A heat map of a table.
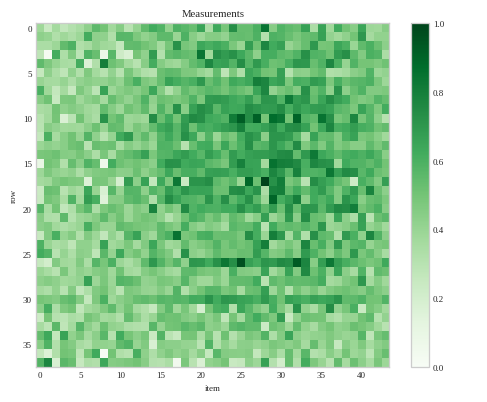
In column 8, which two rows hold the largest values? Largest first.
4, 10
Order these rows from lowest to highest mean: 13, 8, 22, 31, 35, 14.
35, 31, 22, 13, 8, 14
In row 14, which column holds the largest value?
34
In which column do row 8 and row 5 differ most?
31
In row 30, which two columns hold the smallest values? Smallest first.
6, 9
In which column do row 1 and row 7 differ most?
28
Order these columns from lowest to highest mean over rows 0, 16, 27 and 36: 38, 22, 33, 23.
23, 38, 22, 33
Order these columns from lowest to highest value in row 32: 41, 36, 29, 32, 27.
36, 32, 29, 41, 27
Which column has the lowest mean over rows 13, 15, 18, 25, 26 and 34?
0
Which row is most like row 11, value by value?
16
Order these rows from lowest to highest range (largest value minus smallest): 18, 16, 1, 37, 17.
1, 16, 18, 37, 17
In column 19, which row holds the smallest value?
37
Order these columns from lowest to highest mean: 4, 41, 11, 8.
4, 8, 11, 41
